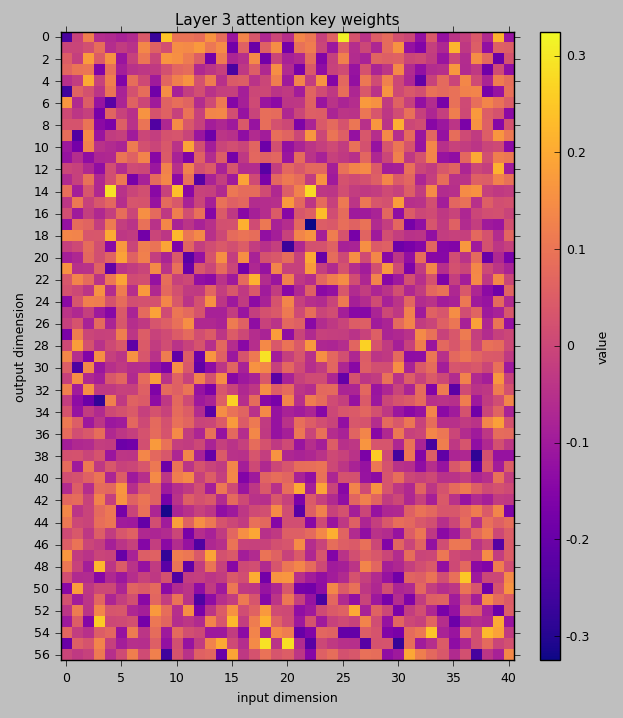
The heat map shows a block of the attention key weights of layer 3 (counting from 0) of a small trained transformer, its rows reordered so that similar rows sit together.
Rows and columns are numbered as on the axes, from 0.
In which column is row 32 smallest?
35
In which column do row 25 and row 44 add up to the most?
10
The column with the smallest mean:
34
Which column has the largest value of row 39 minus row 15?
8
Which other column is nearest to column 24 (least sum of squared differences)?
6
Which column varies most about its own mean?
9
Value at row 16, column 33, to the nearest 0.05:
0
